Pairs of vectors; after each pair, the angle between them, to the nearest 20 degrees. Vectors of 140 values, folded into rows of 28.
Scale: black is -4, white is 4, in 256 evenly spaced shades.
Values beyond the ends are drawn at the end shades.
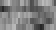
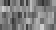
140 degrees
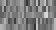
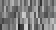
100 degrees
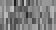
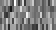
140 degrees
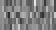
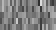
80 degrees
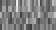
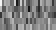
140 degrees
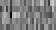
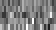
120 degrees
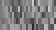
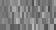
160 degrees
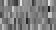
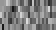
120 degrees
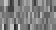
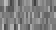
20 degrees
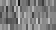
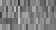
40 degrees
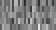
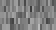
40 degrees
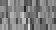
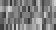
100 degrees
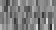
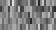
120 degrees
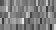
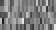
20 degrees
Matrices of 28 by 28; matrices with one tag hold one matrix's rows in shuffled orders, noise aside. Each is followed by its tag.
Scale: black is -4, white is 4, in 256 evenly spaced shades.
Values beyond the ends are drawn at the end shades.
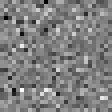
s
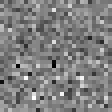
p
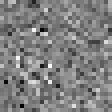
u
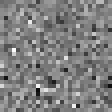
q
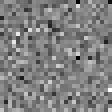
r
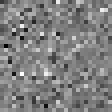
s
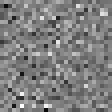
s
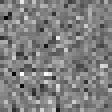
s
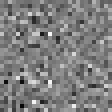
u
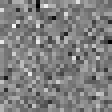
q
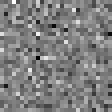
q
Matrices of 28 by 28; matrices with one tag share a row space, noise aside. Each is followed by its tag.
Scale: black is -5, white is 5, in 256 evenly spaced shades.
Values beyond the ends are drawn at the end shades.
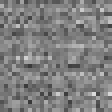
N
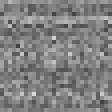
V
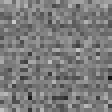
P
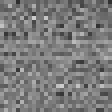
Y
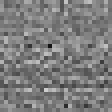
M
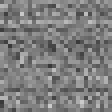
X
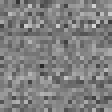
N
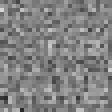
X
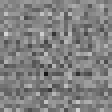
M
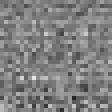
Y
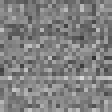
N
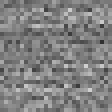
M
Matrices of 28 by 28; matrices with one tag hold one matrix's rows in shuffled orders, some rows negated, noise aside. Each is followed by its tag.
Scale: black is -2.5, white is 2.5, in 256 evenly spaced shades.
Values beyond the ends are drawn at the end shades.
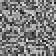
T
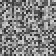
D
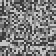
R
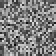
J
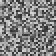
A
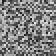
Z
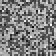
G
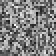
G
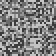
T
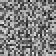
J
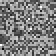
R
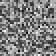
Z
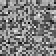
Z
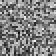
Z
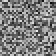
D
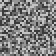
G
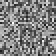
J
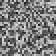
Z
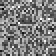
J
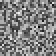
A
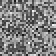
D
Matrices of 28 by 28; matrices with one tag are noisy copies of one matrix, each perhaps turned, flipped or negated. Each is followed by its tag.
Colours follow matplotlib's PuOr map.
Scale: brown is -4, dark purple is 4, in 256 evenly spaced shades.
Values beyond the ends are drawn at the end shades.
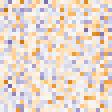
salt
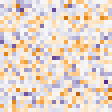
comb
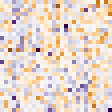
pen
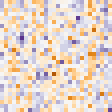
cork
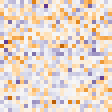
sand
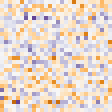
comb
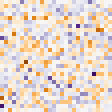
comb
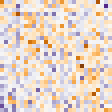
pen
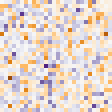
salt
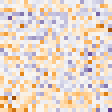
pen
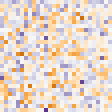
sand
